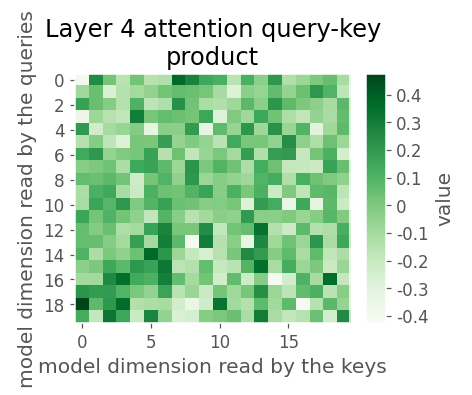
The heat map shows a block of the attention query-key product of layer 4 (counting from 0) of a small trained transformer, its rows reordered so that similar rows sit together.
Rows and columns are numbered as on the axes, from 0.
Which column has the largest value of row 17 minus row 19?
1
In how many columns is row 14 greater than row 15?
9
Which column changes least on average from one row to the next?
2
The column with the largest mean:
13
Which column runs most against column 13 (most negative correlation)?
18
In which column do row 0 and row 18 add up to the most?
10
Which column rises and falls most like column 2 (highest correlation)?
3
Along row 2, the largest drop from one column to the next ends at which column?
5
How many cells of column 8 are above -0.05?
11
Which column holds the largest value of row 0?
7
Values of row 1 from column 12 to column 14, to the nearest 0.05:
-0.05 -0.05 0.05
